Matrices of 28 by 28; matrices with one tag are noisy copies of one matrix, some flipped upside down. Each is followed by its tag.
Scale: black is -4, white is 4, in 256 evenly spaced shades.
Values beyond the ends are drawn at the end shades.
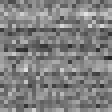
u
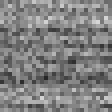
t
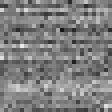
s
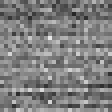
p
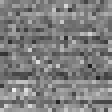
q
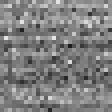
t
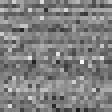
s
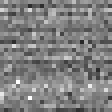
s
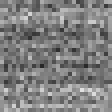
t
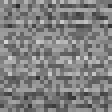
p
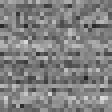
u
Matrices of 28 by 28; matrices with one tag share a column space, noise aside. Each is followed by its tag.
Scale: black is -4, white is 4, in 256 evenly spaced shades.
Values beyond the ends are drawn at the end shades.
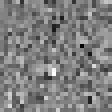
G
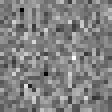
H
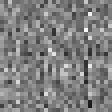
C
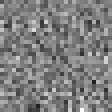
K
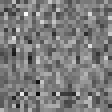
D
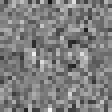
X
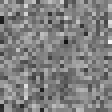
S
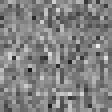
D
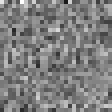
X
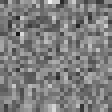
S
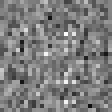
C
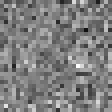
X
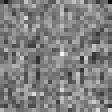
D
